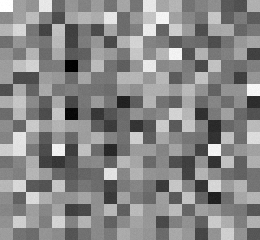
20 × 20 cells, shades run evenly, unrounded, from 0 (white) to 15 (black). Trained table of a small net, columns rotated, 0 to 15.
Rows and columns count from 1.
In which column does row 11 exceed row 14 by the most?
11
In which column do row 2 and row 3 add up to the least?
12
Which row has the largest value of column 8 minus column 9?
15
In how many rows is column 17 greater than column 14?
13
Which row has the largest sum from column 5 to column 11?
10
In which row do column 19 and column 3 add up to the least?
17
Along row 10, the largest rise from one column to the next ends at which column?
6
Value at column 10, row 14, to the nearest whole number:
4
